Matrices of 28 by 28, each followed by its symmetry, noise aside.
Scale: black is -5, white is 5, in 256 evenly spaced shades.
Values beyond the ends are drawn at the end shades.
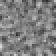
antisymmetric.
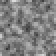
same after a half turn.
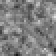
antisymmetric.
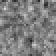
no symmetry.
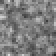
symmetric.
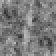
same after a half turn.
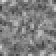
same after a half turn.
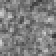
no symmetry.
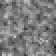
no symmetry.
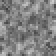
same after a half turn.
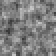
antisymmetric.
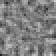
antisymmetric.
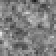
antisymmetric.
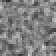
antisymmetric.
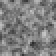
antisymmetric.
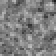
symmetric across the other diagonal.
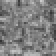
antisymmetric.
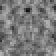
mirrored left to right.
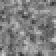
antisymmetric.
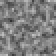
same after a half turn.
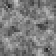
same after a half turn.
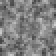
same after a half turn.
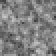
symmetric across the other diagonal.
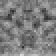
mirrored left to right.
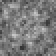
symmetric.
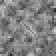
symmetric.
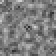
symmetric.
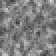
same after a half turn.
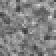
symmetric across the other diagonal.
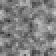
mirrored top to bottom.
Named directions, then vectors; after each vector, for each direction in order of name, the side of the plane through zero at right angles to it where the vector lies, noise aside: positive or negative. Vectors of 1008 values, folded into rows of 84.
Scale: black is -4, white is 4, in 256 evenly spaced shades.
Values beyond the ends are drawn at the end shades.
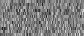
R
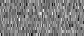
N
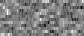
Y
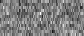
positive, positive, positive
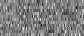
negative, positive, positive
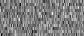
positive, positive, negative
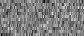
positive, positive, negative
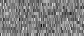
negative, positive, positive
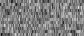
positive, positive, negative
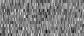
negative, positive, negative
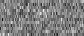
positive, negative, positive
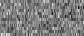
negative, negative, positive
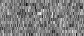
positive, positive, positive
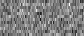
negative, negative, negative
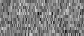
negative, negative, negative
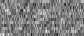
positive, negative, positive
